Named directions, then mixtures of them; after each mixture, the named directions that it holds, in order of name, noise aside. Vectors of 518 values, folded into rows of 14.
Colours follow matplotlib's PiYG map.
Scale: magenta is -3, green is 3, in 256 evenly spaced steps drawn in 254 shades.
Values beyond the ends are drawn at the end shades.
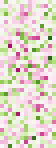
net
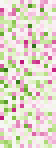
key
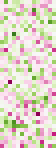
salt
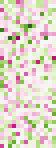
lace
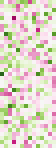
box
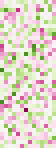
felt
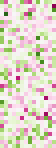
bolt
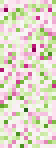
felt, net.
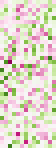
felt, lace, net.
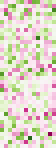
bolt, box, salt.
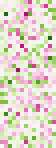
bolt, net.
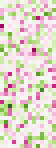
box, felt.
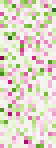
box, lace, salt.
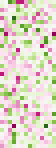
box, felt, lace.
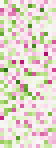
key.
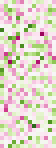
felt, lace.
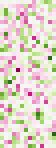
key, net, salt.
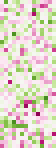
salt.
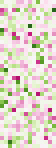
bolt, key, lace.
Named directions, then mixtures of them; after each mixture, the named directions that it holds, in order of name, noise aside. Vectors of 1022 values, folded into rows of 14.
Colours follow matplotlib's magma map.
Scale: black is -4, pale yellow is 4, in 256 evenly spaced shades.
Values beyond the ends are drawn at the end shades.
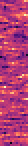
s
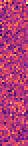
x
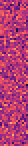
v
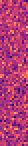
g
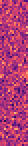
g.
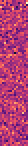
v, x.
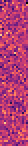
x.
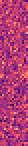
g.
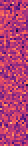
v.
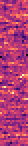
g, s.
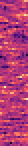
s.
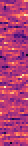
s.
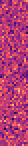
g.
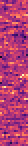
g, s.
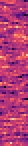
s.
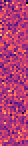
x.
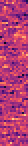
s, x.
